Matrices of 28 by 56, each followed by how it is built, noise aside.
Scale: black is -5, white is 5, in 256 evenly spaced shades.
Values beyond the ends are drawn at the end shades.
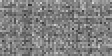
blocks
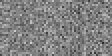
repeating rows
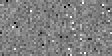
sparse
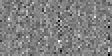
uneven columns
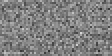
blocks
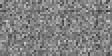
repeating columns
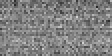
blocks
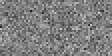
noise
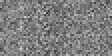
repeating rows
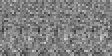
repeating columns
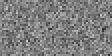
repeating columns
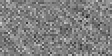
Toeplitz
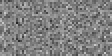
repeating rows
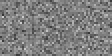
repeating rows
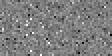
sparse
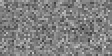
repeating columns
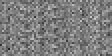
repeating rows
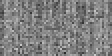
blocks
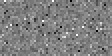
sparse
